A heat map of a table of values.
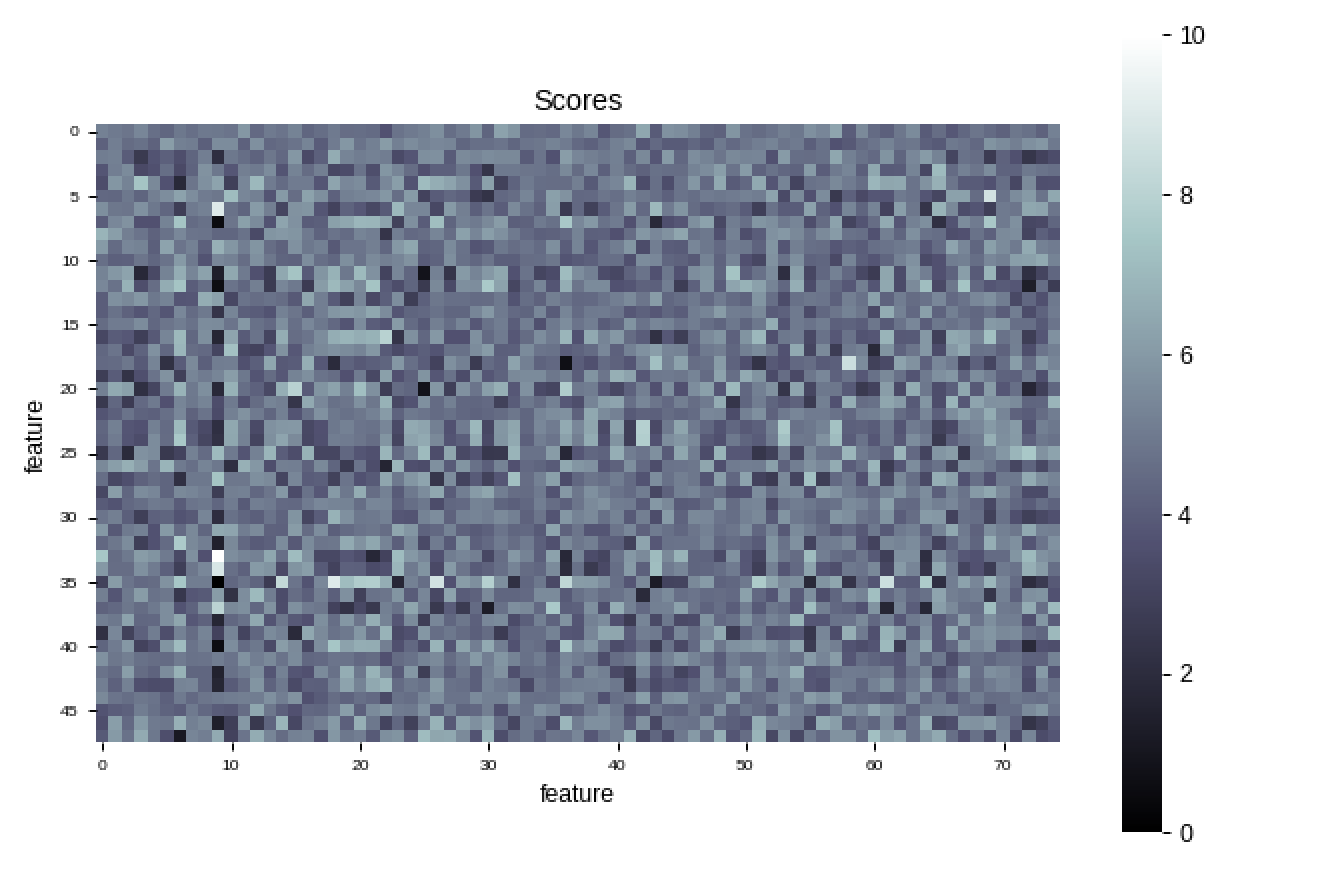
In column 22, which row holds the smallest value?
26
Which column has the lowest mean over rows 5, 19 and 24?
30
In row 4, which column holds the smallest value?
6
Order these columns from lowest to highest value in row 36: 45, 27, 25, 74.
74, 45, 25, 27
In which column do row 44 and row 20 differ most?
25
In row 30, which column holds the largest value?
18
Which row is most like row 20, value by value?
11
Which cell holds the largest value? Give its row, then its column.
33, 9
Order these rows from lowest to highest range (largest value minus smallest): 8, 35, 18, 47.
8, 47, 18, 35
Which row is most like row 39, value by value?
21
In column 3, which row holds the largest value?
4
